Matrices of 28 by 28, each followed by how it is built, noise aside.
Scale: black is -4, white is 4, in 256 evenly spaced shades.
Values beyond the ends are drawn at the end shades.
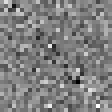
banded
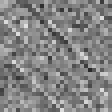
Toeplitz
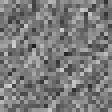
Hankel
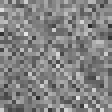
Toeplitz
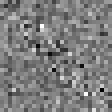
banded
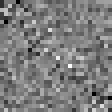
block diagonal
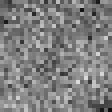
smooth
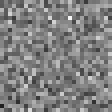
noise
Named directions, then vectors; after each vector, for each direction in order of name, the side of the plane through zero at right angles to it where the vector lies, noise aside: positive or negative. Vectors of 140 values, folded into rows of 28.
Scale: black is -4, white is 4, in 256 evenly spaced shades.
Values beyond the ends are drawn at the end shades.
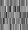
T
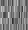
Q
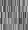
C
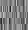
positive, negative, positive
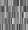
negative, negative, negative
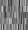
positive, positive, positive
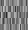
negative, positive, positive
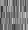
negative, negative, negative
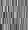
negative, positive, positive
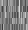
negative, negative, negative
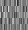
positive, negative, negative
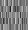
negative, negative, positive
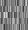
positive, negative, negative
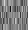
negative, negative, positive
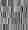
positive, positive, negative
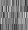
negative, positive, negative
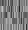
positive, positive, positive
